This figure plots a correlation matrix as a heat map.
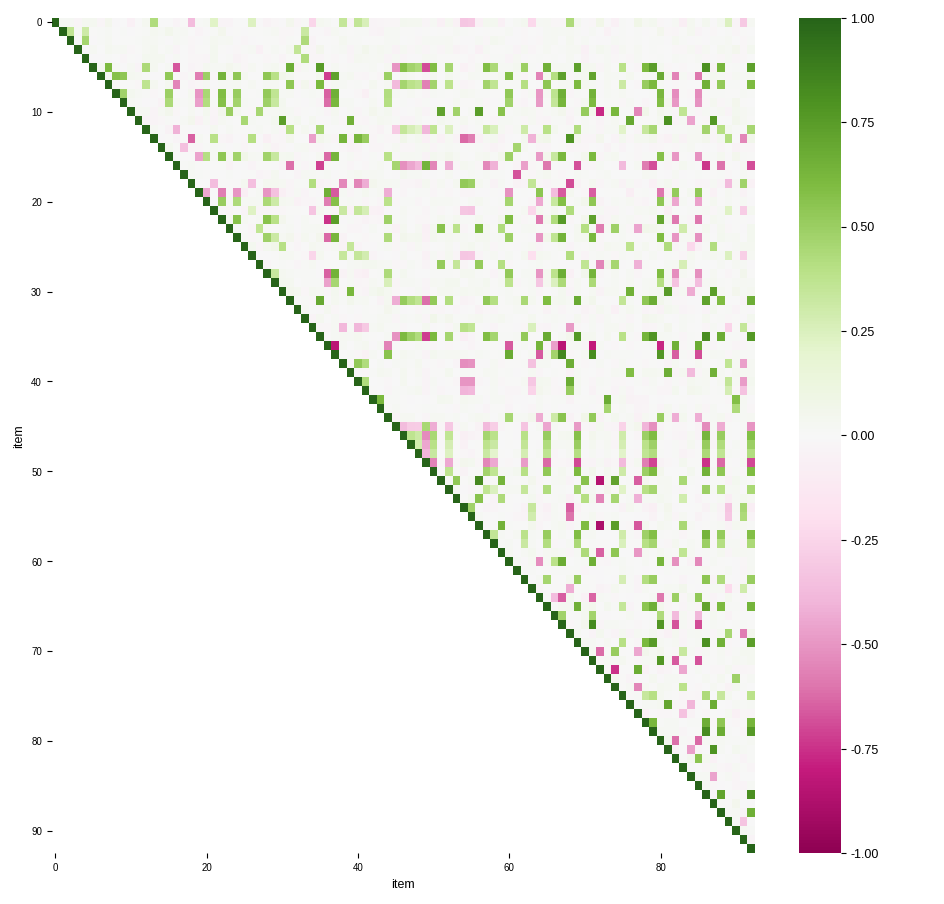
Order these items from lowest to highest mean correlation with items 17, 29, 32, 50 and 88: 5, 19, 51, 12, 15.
19, 51, 15, 12, 5
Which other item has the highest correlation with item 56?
51
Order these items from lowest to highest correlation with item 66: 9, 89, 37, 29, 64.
64, 89, 29, 9, 37
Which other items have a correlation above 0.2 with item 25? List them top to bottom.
11, 30, 39, 76, 81, 87
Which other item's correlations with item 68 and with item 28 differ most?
13
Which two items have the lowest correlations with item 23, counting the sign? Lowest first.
72, 77
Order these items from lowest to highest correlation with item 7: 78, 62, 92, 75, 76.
76, 75, 62, 78, 92
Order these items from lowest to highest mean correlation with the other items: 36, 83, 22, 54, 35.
36, 54, 83, 22, 35
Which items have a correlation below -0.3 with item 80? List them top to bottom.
19, 36, 64, 82, 85
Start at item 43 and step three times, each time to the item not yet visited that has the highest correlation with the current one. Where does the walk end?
90
